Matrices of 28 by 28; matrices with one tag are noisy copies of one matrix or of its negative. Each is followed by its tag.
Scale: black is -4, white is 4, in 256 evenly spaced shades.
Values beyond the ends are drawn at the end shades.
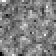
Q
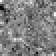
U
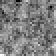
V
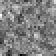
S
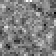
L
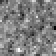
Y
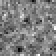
Y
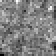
V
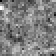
U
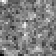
Q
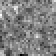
S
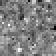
Y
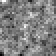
Q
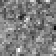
Y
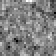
L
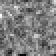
S
